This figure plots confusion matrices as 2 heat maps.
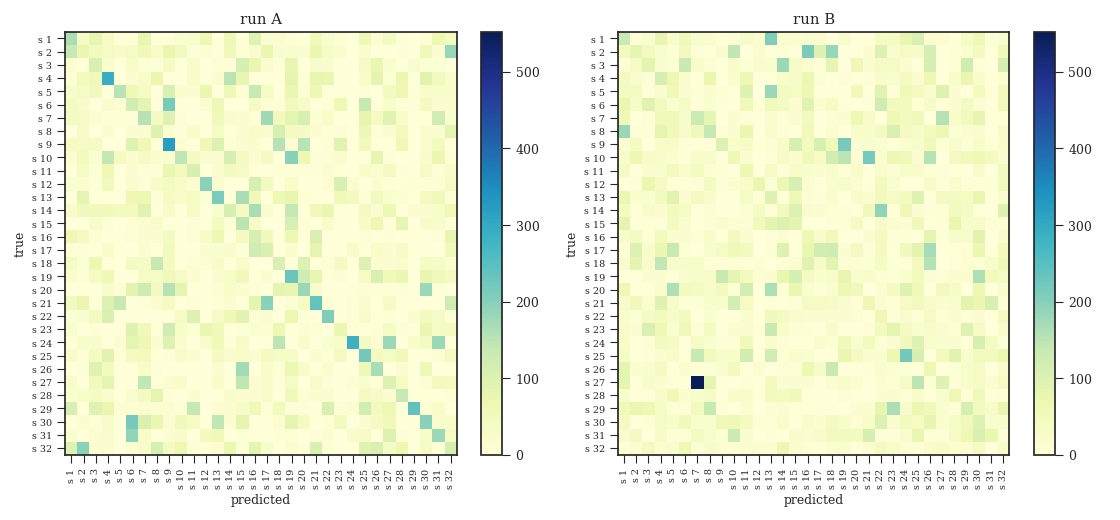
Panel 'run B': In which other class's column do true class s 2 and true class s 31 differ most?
s 16
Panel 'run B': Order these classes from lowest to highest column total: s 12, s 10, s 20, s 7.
s 12, s 20, s 10, s 7
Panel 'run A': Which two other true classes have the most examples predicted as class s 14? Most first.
s 4, s 10
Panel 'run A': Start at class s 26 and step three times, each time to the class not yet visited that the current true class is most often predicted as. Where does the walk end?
s 20
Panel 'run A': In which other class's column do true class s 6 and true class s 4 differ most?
s 9
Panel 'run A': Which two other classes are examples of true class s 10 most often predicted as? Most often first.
s 19, s 4
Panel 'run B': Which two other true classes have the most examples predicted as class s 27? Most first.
s 7, s 5
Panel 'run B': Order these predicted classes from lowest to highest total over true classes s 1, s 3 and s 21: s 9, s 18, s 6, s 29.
s 9, s 18, s 6, s 29
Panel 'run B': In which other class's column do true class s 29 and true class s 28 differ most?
s 23
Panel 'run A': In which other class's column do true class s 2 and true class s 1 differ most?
s 32
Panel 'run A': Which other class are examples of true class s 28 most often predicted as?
s 8
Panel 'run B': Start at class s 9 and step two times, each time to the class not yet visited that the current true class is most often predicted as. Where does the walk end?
s 30
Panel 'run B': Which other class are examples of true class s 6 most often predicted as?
s 22
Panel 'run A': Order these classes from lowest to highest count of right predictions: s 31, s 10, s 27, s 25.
s 27, s 10, s 31, s 25
